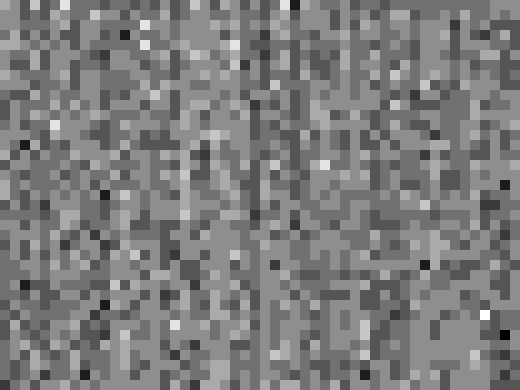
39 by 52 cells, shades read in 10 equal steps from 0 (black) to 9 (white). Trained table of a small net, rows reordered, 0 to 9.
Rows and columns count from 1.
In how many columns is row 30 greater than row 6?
15
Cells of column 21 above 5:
7
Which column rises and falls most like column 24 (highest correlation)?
20
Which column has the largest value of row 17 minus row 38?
33
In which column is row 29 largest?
12
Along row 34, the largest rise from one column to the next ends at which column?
52
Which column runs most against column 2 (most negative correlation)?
39
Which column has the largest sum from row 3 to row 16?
24
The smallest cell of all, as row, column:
34, 51
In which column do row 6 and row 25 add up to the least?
11
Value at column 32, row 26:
5
